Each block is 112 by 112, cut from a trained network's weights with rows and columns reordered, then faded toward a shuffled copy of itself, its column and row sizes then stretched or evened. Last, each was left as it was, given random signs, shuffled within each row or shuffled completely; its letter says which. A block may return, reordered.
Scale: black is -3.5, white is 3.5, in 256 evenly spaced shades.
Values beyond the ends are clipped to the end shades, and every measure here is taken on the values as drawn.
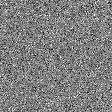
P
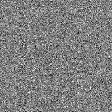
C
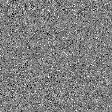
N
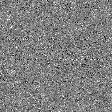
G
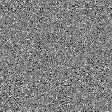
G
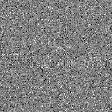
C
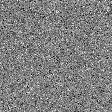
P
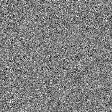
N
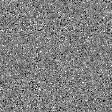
N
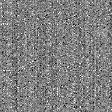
C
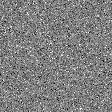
P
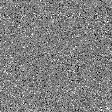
N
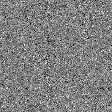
N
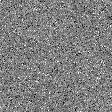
P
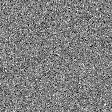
P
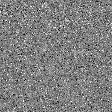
G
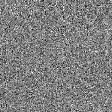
C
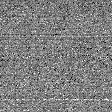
G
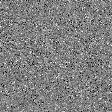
G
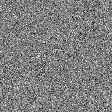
P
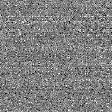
C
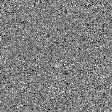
N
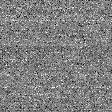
G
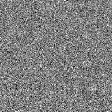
C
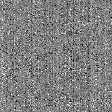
C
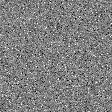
P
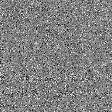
N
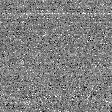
G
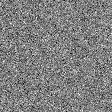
P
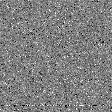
G
